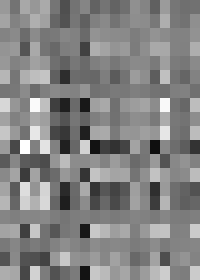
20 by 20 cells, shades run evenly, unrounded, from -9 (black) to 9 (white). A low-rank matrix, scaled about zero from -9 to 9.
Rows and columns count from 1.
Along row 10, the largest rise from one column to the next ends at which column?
10
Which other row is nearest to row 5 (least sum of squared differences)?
9
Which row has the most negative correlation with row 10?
7
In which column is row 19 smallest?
5
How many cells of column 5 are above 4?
5
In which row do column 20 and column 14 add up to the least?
11
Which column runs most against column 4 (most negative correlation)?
6
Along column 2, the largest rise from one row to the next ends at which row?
12
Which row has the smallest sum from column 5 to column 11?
8
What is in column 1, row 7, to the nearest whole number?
-1
